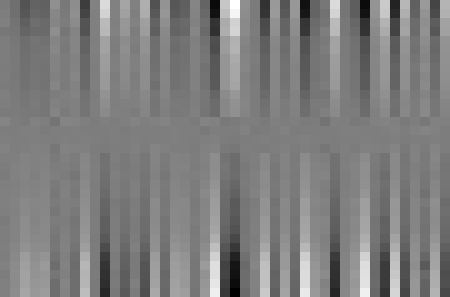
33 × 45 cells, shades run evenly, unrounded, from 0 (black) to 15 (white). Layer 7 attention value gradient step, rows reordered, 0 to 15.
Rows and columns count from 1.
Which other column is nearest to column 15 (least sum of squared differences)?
45
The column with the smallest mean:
24
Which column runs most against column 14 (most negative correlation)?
33
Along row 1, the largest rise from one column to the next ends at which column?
23
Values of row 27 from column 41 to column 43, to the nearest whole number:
6 8 7
